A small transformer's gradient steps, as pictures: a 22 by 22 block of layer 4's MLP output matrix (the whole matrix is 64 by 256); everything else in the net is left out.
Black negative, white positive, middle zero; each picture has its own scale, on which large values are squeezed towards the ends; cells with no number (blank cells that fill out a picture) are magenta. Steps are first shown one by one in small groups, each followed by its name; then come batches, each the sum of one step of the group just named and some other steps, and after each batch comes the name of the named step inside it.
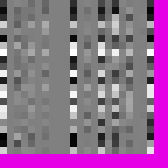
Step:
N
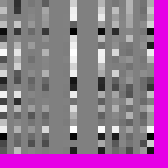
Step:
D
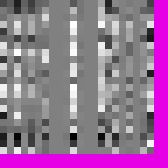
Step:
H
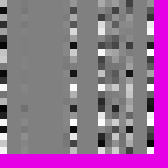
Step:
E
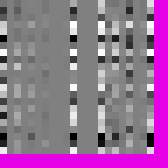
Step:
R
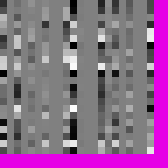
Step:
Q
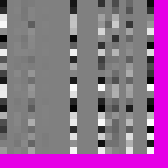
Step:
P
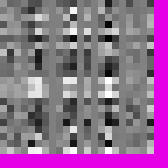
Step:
H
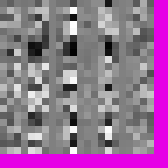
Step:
H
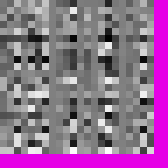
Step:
E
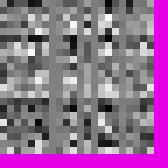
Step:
E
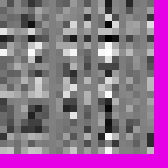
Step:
R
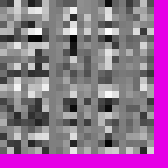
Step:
P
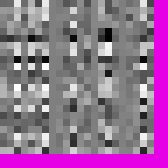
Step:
H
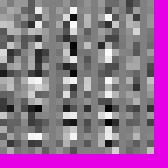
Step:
Q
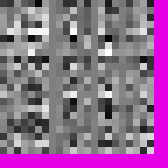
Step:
P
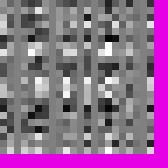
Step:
P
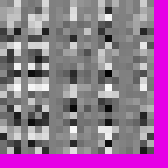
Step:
D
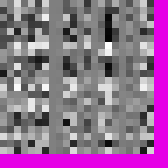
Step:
E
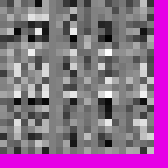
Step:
Q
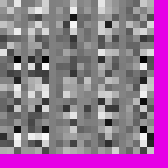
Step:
R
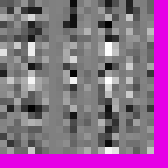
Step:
Q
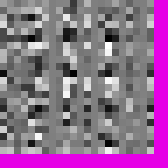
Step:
Q
